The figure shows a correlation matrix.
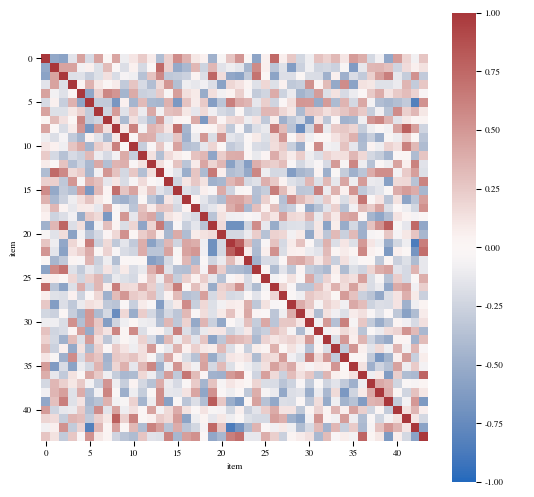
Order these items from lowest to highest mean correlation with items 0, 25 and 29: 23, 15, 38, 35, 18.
38, 15, 23, 18, 35
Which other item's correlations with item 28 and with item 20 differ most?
16
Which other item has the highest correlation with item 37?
7
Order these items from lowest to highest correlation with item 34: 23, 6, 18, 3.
23, 6, 18, 3
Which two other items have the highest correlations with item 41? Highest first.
8, 10
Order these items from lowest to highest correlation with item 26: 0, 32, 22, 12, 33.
32, 12, 33, 22, 0
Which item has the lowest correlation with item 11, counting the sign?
19
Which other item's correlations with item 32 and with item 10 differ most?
5
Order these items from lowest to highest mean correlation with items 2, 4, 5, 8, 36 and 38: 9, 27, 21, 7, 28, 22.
9, 27, 28, 21, 22, 7
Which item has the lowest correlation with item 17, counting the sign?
30
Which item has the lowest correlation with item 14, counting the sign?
39
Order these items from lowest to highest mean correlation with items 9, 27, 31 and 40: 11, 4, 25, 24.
24, 25, 4, 11
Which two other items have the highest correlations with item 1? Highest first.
13, 24
